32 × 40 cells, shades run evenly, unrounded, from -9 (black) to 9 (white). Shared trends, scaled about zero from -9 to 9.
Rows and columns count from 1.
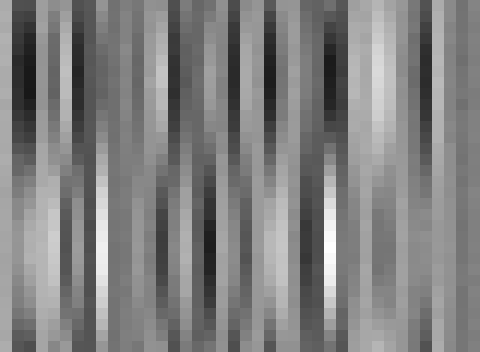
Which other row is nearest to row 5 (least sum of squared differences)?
10
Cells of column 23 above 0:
13
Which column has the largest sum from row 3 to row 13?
32
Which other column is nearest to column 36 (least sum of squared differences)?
20
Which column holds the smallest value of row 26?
18
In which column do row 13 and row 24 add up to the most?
9
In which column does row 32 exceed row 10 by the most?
28
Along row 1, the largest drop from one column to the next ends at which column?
2
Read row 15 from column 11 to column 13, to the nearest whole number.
0 0 1
